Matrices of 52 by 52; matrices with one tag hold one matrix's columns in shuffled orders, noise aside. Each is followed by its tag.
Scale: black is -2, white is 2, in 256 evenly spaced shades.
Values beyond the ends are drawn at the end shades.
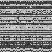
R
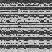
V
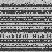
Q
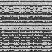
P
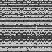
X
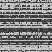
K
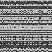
R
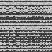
P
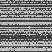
X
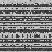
Q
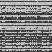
P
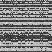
X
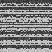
V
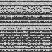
P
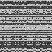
R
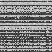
P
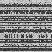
Q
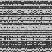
R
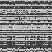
R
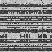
Q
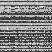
P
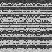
V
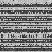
Q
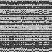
R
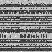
Q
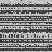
Q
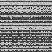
P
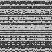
R
